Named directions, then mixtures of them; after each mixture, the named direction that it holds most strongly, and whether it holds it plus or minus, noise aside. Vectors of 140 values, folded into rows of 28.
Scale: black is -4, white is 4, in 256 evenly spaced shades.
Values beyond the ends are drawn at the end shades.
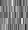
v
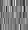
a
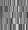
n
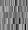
n, minus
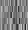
n, minus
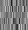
n, minus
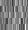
v, minus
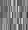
n, plus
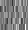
v, minus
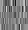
a, minus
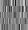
a, minus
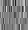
a, minus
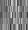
n, plus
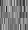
a, plus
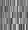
n, plus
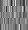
a, plus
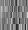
n, minus
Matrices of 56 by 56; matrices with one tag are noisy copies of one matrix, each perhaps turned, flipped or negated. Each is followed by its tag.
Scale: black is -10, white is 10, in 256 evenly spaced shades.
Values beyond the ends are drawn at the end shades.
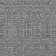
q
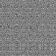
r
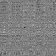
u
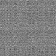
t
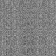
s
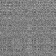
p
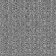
r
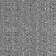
p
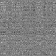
u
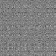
r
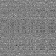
s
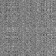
p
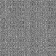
t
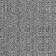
p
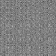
r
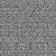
r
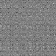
r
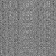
s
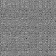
t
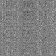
s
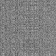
q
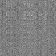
s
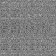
s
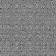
r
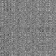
p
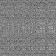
s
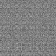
r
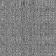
u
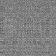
q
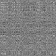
u
